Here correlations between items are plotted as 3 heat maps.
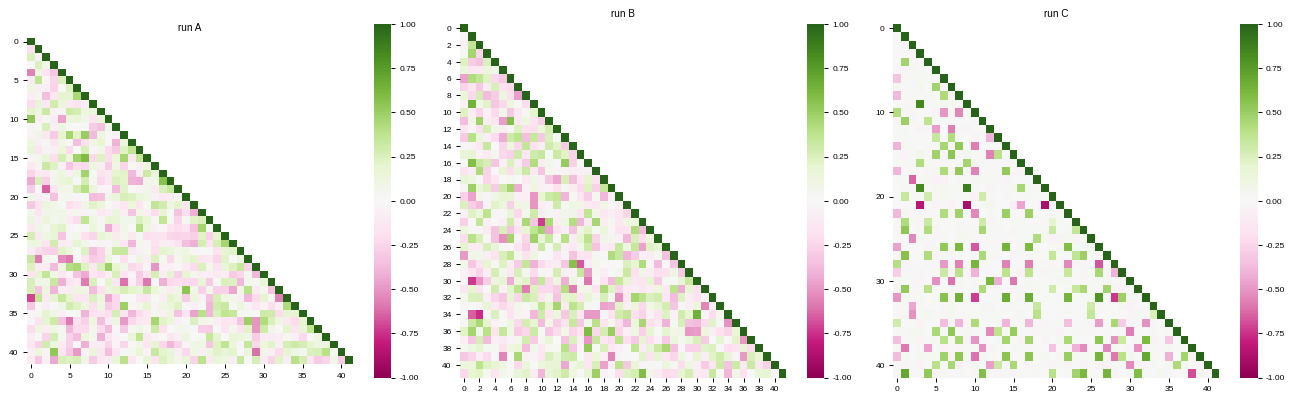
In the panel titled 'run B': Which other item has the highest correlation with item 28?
14
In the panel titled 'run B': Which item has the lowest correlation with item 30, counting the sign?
1
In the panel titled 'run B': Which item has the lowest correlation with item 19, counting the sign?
39
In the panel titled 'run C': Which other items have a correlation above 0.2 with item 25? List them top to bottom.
18, 33, 34
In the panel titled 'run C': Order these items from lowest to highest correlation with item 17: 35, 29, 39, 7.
35, 7, 29, 39
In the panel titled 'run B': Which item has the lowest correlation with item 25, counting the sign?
5
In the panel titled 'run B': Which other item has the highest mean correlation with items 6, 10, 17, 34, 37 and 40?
20
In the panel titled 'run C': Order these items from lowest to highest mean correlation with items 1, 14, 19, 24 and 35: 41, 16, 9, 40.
40, 16, 9, 41
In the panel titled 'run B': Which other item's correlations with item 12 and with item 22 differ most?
32
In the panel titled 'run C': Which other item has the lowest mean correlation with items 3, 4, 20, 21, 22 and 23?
38
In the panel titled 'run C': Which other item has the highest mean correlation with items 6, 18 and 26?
32
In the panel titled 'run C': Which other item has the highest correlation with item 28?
10
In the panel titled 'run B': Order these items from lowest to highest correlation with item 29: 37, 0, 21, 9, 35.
35, 9, 0, 37, 21
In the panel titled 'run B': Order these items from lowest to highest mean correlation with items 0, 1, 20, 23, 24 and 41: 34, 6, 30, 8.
34, 30, 6, 8
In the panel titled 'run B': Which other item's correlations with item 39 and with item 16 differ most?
36
